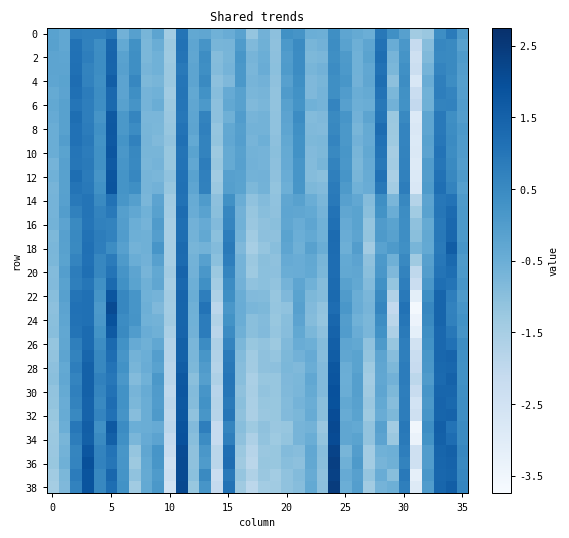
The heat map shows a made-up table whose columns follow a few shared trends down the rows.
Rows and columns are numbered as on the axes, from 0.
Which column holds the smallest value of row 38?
31
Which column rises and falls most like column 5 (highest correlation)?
13
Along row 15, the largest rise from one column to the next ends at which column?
11
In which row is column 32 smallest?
0
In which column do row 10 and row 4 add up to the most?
5
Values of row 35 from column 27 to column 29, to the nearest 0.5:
-1.5 -0.5 -0.5
